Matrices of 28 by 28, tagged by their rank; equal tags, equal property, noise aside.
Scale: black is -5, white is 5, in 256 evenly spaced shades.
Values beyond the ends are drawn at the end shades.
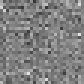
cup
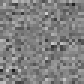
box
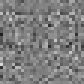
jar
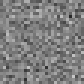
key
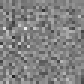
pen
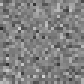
key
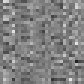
jar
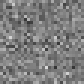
pen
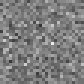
key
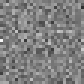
cup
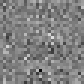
cup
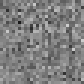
pen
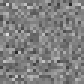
key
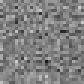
box
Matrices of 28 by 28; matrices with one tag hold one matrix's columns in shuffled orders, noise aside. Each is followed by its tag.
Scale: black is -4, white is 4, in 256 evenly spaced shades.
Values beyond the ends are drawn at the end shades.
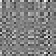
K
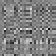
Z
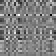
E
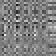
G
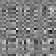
Z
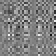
G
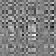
G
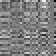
K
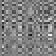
G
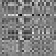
E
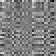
K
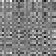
K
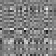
Z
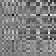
E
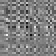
G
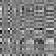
Z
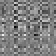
G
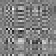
Z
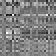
E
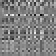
E
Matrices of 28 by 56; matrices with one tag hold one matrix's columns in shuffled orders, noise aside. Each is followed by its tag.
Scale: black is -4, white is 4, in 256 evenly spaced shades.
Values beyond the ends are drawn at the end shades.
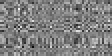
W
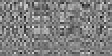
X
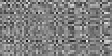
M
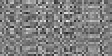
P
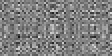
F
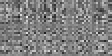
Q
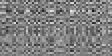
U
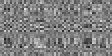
W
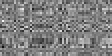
W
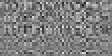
X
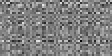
M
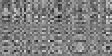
Q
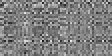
M
